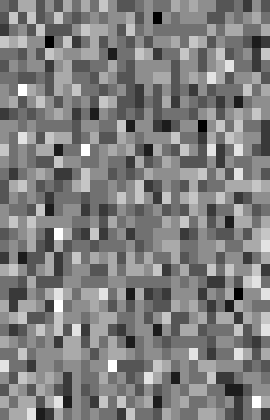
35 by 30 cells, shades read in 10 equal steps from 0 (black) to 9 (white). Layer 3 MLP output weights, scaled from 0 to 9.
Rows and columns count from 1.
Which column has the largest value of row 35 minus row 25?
15
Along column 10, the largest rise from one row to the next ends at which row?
13
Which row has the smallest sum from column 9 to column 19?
10
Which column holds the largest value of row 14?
7
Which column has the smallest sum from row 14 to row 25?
6
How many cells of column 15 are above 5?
6
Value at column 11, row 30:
3
